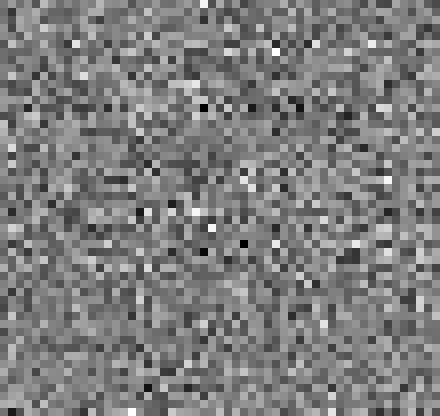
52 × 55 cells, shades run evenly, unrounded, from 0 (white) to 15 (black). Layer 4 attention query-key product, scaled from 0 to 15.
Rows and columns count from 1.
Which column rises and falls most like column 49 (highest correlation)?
31
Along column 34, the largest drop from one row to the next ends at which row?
6
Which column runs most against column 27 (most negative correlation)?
41
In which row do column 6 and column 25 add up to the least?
27
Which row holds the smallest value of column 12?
33
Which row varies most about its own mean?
14
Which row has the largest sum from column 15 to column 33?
8
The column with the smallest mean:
49
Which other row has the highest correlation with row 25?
45
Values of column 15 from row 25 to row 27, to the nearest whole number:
9 7 5
